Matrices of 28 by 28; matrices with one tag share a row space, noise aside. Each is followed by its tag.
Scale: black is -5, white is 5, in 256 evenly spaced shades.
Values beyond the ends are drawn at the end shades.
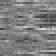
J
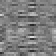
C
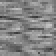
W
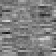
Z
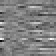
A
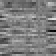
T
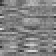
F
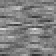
W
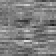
J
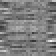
T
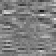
Z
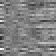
A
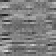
T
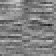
W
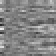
A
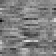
F
